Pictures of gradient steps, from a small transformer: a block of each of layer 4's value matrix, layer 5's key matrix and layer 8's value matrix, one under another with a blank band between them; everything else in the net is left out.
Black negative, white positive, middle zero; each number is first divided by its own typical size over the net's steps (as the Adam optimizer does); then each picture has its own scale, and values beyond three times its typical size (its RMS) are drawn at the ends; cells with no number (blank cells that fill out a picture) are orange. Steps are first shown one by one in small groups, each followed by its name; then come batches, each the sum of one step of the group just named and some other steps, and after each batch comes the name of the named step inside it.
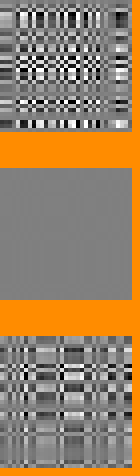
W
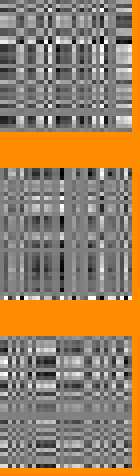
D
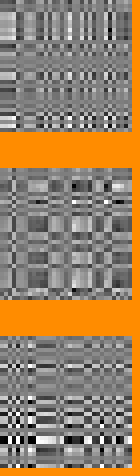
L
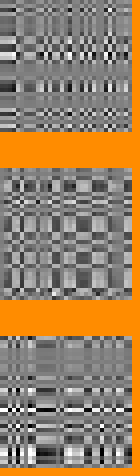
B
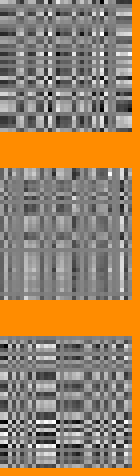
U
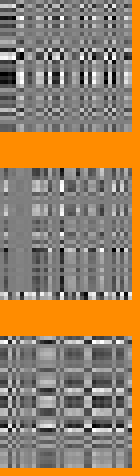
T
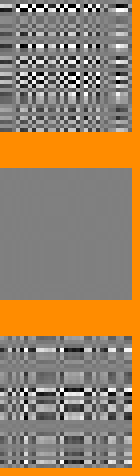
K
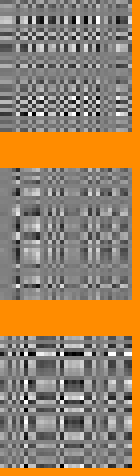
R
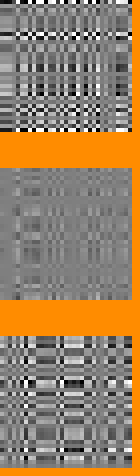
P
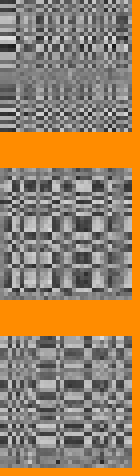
B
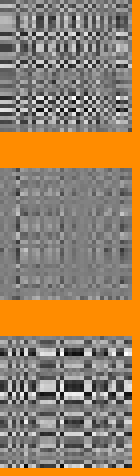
R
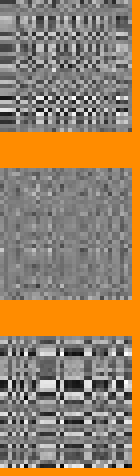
R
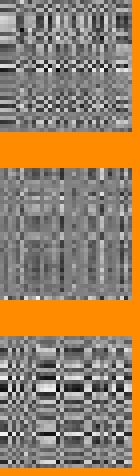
D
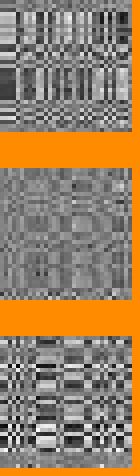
L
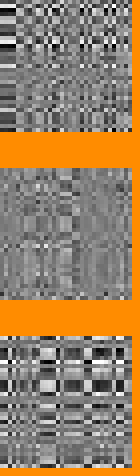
U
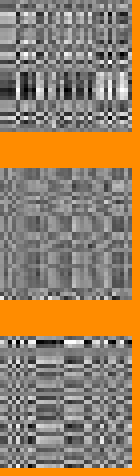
L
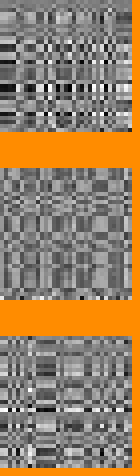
B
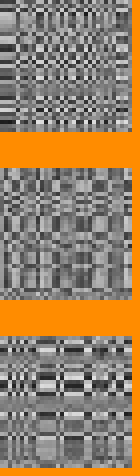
W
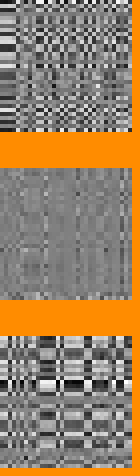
P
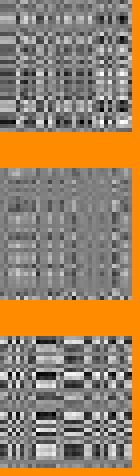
U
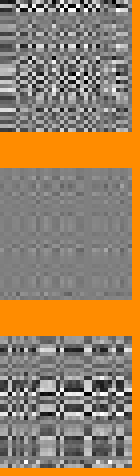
K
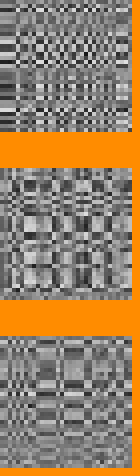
B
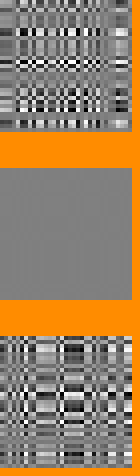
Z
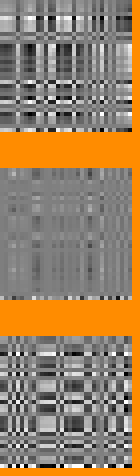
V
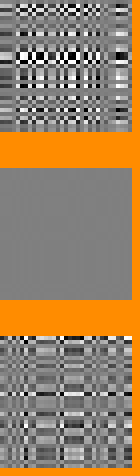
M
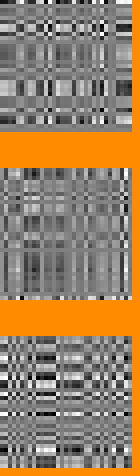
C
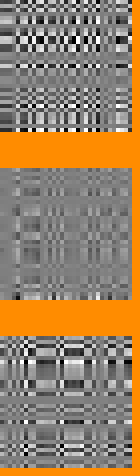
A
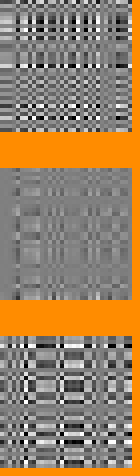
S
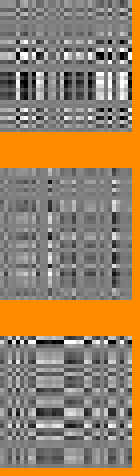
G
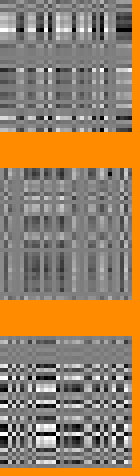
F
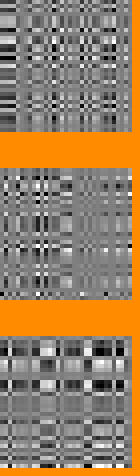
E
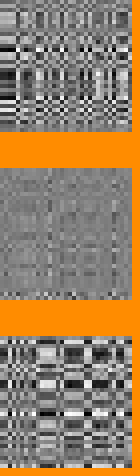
G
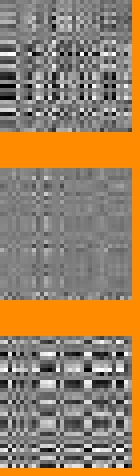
V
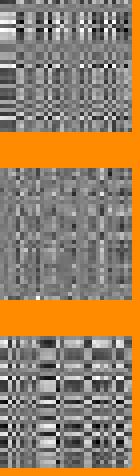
F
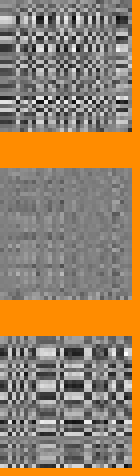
V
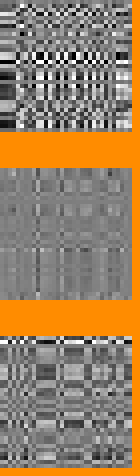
M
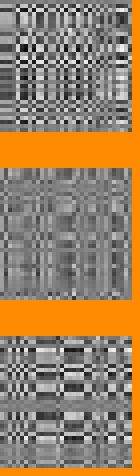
M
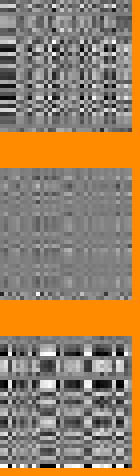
E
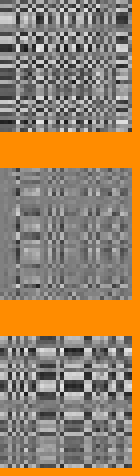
V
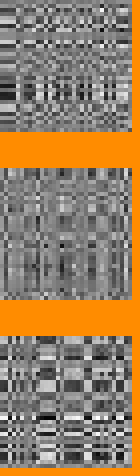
F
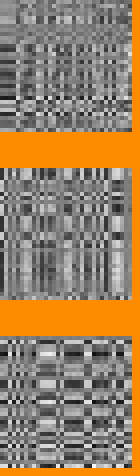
V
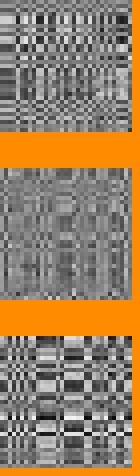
F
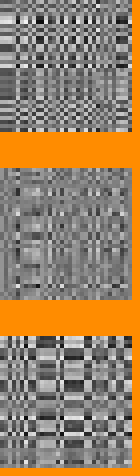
S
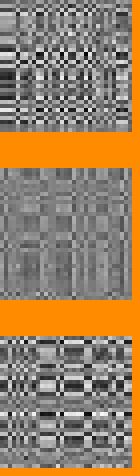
M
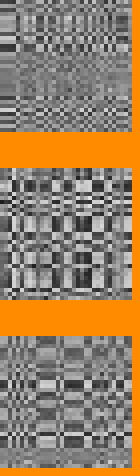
S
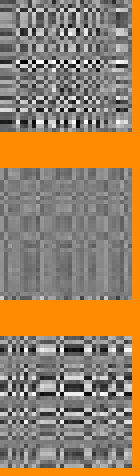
Z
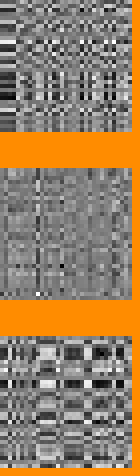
E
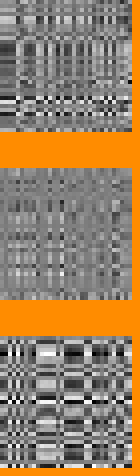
V
